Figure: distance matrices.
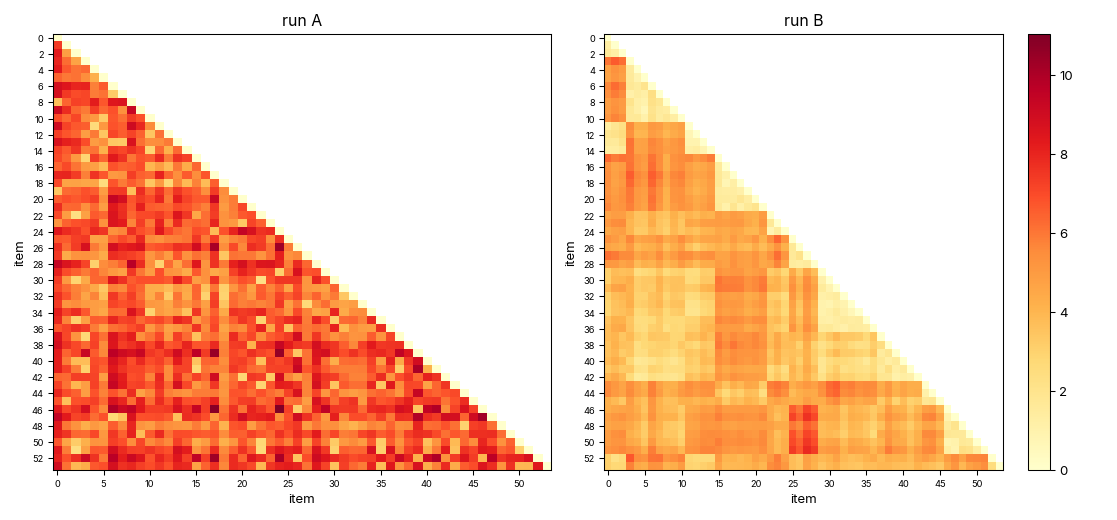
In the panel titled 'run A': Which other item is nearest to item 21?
38
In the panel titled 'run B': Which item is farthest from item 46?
27
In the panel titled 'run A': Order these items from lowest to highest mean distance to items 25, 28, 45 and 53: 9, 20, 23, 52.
23, 20, 9, 52
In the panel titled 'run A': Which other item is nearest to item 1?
45
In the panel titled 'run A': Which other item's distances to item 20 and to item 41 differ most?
42
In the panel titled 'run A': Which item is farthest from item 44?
39
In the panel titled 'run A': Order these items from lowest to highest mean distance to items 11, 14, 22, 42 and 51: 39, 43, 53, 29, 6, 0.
43, 53, 29, 39, 0, 6
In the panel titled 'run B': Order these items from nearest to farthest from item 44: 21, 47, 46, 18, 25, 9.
21, 18, 25, 9, 46, 47
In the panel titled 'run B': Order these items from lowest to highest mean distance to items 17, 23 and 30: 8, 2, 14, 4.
8, 4, 14, 2
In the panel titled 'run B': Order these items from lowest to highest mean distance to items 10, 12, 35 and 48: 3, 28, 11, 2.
11, 3, 2, 28
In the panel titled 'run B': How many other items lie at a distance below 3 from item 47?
5
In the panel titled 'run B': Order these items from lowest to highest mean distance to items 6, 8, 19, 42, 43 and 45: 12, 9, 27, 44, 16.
9, 44, 16, 12, 27
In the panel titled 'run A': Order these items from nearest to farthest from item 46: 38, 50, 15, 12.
12, 50, 38, 15
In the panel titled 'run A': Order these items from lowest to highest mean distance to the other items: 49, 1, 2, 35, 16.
16, 2, 35, 1, 49
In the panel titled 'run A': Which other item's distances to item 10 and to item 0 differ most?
34
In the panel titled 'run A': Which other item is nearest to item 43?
22
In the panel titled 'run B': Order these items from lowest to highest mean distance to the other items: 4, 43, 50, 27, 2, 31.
4, 31, 2, 50, 43, 27
